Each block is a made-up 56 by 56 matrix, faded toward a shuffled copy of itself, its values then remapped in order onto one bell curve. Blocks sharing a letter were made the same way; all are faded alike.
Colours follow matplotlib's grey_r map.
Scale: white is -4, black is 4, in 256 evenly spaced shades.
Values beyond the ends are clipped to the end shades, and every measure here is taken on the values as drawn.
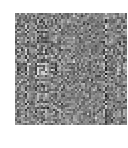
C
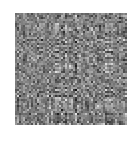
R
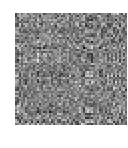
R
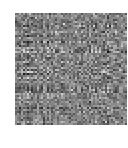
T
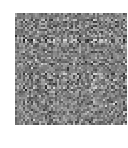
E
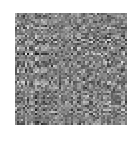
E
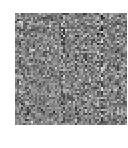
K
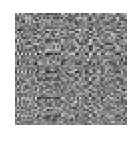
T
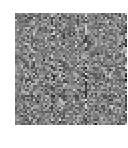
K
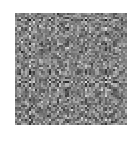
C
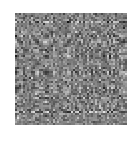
E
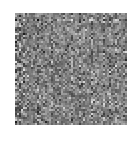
K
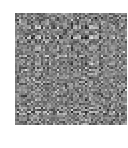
E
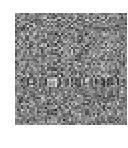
R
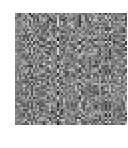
C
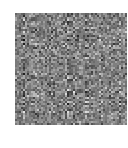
R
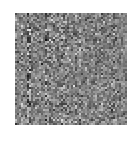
K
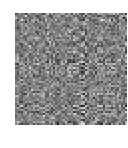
T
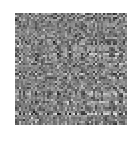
E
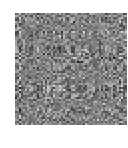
T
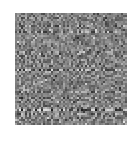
E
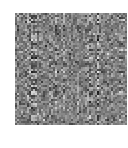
C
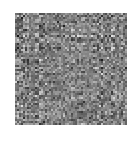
R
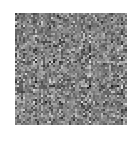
K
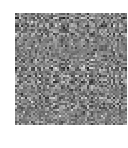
E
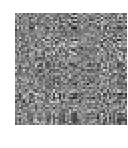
R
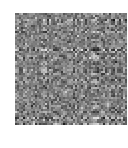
E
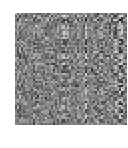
C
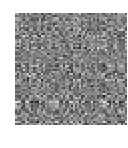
E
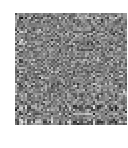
T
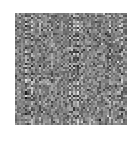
C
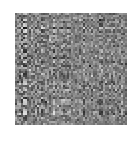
C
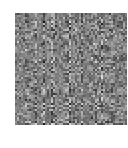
C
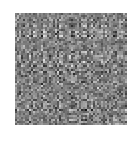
E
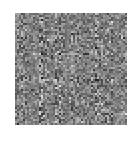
K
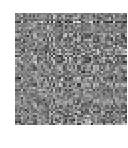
E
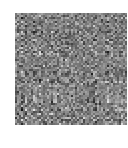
R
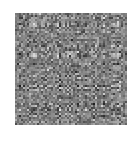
T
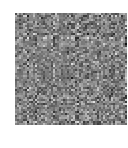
R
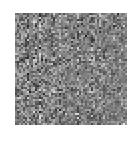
K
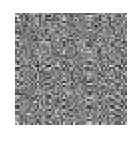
T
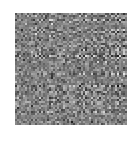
E
